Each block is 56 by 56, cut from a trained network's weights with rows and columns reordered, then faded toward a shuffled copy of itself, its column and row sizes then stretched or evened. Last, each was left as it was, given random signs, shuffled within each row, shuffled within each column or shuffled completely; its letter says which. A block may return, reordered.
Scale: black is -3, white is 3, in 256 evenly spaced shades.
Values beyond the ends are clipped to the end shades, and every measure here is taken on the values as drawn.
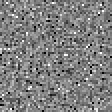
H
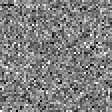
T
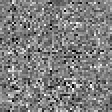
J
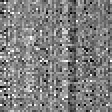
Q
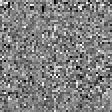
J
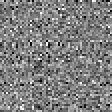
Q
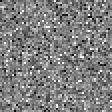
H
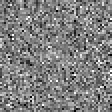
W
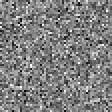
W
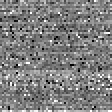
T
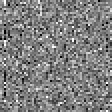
W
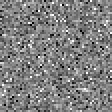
H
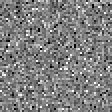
H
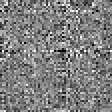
Q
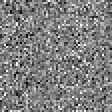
W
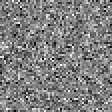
T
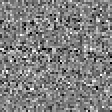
T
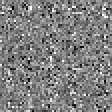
J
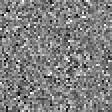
W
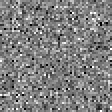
T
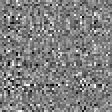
Q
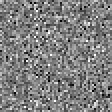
W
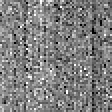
W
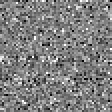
T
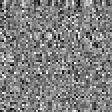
Q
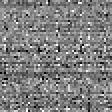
Q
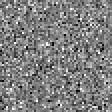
H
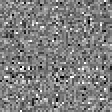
J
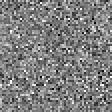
T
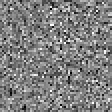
W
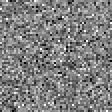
H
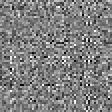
Q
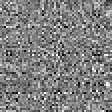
Q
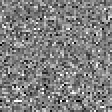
T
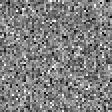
H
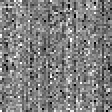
W
